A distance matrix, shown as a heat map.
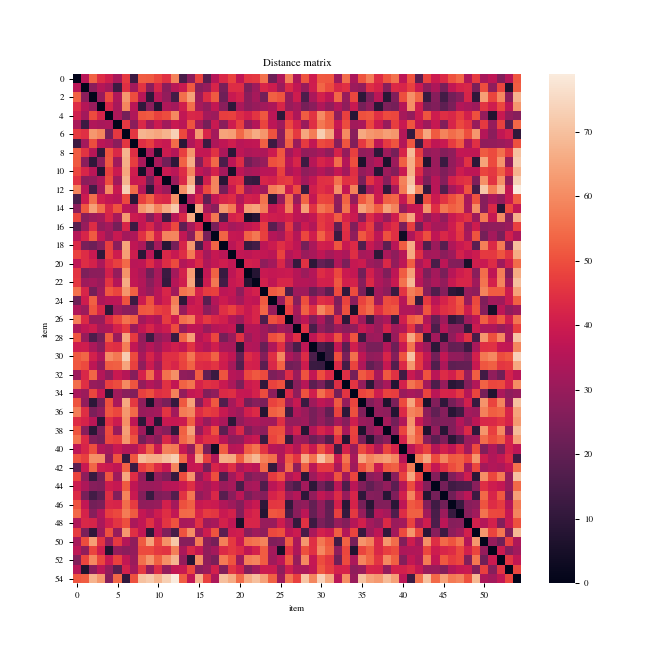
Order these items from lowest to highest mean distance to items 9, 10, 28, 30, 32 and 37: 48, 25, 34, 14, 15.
48, 15, 34, 25, 14
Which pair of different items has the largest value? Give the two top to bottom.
12, 54
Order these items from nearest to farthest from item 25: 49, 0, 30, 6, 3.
6, 0, 3, 49, 30
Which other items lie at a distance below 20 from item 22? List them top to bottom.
11, 15, 18, 21
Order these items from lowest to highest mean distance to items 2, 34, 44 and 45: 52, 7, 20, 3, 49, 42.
49, 3, 20, 7, 42, 52
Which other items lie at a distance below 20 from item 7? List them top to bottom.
0, 13, 16, 24, 42
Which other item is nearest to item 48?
20
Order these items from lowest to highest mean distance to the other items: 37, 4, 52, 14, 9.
37, 9, 4, 52, 14
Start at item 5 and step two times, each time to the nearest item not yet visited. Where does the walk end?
53
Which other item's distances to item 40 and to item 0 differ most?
17
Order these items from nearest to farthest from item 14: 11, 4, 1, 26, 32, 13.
32, 13, 4, 1, 26, 11
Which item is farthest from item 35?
54
